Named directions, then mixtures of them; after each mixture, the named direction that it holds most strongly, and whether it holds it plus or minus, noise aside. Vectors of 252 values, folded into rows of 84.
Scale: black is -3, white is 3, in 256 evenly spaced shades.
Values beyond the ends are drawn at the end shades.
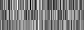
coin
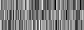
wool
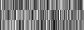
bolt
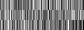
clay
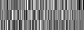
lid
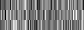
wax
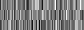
wool, minus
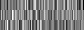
lid, plus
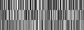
coin, plus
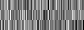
clay, plus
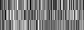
coin, plus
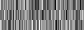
wool, plus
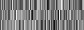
bolt, plus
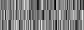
wool, plus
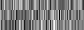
bolt, minus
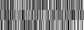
clay, minus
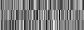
bolt, minus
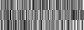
clay, minus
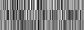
coin, minus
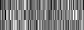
wax, plus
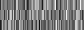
wool, minus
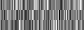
bolt, minus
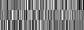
lid, plus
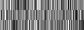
wax, minus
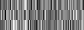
wax, plus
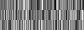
wool, plus
